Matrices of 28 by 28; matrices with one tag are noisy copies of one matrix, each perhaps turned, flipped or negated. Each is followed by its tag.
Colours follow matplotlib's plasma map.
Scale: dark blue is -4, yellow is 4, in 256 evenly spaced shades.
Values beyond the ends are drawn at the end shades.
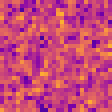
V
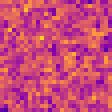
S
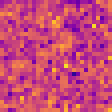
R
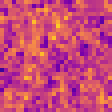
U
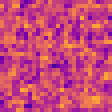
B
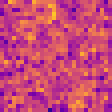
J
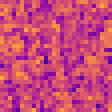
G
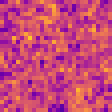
J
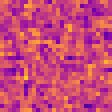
B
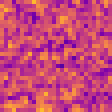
G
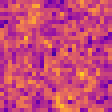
J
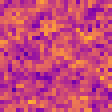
U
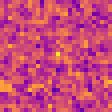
B
